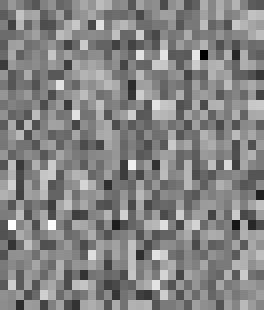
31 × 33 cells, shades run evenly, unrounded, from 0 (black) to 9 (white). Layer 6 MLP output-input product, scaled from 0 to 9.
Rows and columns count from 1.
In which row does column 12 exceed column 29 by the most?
26
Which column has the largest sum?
21
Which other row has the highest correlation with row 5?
23
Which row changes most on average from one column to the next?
17
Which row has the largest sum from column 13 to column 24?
12
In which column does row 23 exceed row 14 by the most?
7
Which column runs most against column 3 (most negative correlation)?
29
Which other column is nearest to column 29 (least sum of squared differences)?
27
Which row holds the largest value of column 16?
22
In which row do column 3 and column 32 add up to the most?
2
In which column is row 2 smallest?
18
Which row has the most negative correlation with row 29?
25
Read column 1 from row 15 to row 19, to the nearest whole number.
4 5 3 5 6
